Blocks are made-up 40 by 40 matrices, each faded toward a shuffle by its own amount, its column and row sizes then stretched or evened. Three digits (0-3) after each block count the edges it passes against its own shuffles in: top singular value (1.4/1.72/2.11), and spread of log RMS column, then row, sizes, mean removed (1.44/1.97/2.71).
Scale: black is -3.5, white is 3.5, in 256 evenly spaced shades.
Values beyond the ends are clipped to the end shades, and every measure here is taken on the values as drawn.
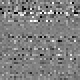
1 0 3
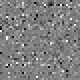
0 1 1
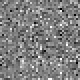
1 1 0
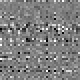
2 1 3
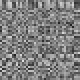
3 1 2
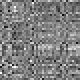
3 1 1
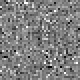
0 0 0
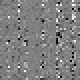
0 3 0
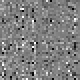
1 2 1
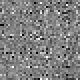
1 1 2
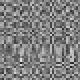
3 3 0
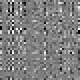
3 3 2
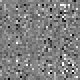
0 2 1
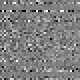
2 0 3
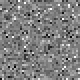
0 0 0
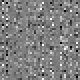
0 3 0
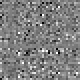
0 1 2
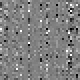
1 3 0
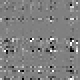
1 2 3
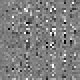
0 3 1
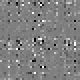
1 2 2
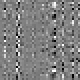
3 3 0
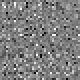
2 1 1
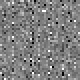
1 2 0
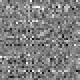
2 0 2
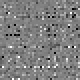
1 0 2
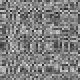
3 0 2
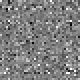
1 0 2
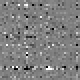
1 2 2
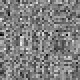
2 1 1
